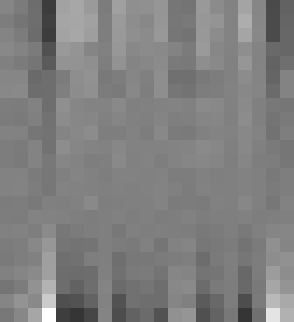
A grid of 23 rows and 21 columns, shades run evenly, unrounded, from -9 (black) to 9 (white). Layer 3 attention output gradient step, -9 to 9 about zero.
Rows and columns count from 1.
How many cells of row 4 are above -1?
18
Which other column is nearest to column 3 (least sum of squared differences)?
14
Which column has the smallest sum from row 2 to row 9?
4
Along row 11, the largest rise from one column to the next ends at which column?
5
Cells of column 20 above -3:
20
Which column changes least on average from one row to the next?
17
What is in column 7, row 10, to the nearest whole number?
1
